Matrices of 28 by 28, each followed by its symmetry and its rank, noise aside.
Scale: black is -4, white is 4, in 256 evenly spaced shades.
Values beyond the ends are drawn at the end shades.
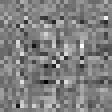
antisymmetric, rank four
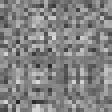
no symmetry, rank four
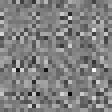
antisymmetric, rank four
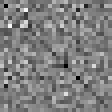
symmetric, rank six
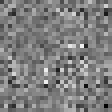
symmetric, rank four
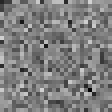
symmetric, rank eight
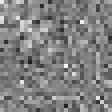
symmetric, rank eight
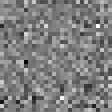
no symmetry, rank six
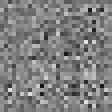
antisymmetric, rank six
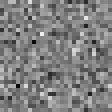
antisymmetric, rank six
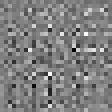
antisymmetric, rank four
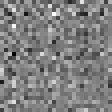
antisymmetric, rank six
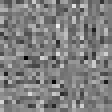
antisymmetric, rank six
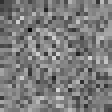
symmetric, rank eight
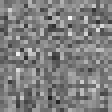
no symmetry, rank eight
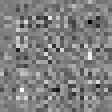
antisymmetric, rank six
